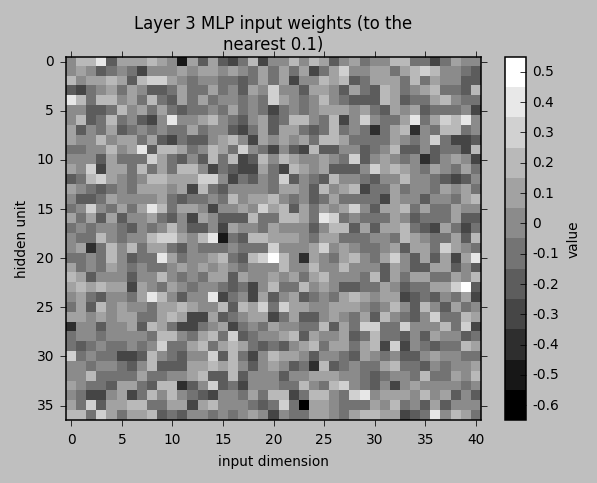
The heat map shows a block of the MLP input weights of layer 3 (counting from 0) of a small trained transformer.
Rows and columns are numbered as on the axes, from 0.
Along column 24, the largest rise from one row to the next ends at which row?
32
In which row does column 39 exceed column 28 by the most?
23
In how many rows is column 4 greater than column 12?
21
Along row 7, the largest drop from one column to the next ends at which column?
34
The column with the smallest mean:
17
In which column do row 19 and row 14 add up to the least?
2
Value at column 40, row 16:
-0.2
